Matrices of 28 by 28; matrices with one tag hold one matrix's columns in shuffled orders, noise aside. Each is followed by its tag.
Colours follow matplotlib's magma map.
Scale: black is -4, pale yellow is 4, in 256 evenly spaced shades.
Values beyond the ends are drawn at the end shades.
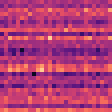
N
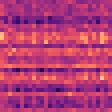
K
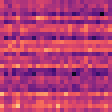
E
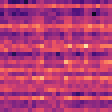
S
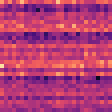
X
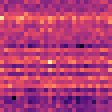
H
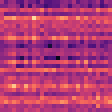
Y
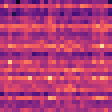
S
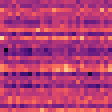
N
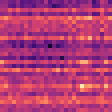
Y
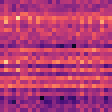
H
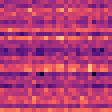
N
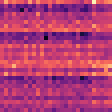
X
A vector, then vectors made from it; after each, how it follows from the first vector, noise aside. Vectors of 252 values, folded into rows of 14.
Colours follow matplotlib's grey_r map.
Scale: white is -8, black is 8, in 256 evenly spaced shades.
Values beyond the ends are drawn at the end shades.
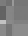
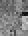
reversed, negated, scaled up.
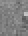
reversed, partly zeroed.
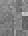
reversed.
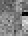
reversed, negated, scaled up.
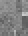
reversed.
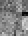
reversed, negated, scaled up.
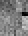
reversed, negated, scaled up.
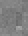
wrapped around, shrunk.
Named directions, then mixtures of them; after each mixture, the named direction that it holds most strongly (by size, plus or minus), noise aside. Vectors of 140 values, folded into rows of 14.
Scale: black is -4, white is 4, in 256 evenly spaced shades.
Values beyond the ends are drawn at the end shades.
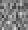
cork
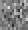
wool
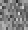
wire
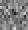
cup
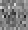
cup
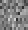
wire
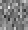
wool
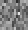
wire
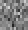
wool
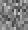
wool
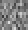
cork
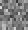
wire
